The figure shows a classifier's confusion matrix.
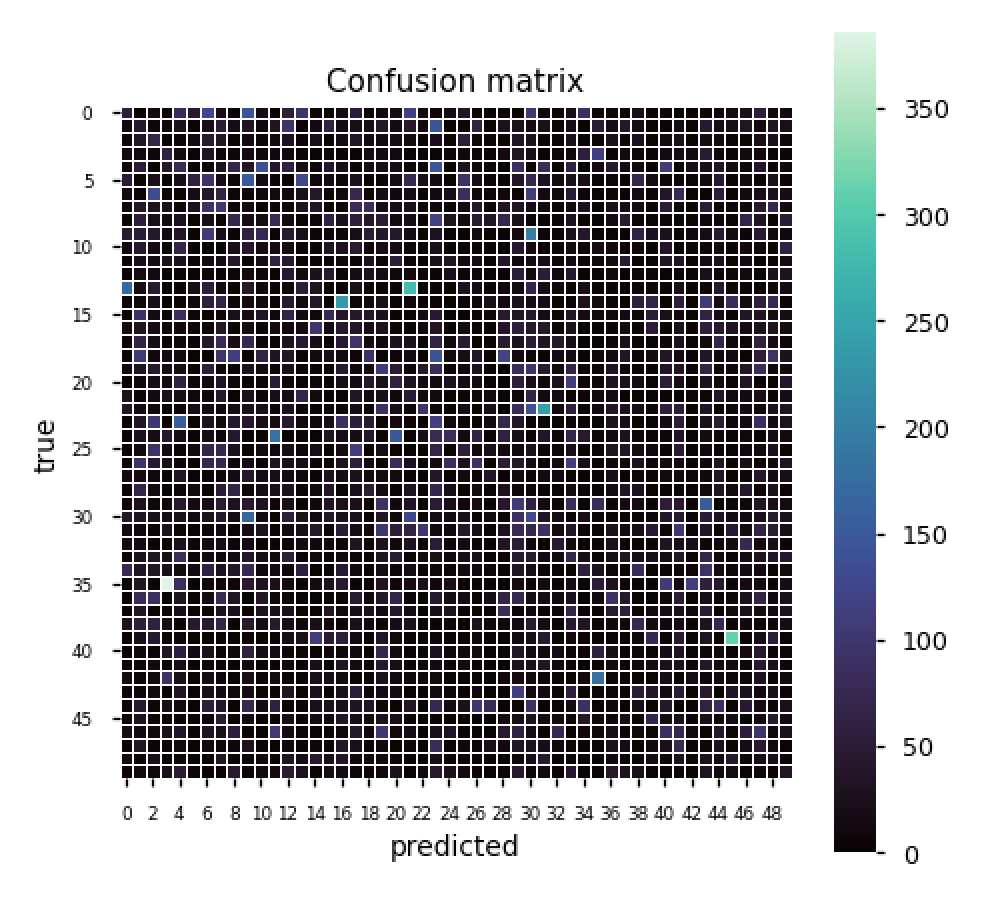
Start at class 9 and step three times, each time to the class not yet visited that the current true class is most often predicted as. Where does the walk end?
13
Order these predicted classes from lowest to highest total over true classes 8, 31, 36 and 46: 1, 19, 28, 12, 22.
12, 22, 1, 28, 19
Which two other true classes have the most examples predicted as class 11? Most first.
24, 46
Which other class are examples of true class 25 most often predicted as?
17
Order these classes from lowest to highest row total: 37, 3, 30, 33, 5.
3, 37, 33, 5, 30
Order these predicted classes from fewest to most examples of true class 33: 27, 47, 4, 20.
27, 47, 20, 4
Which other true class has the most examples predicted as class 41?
31
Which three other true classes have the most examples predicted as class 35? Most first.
42, 3, 29
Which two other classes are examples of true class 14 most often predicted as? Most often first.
16, 43
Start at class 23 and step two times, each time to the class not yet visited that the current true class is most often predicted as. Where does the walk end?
10
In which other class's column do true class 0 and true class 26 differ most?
9
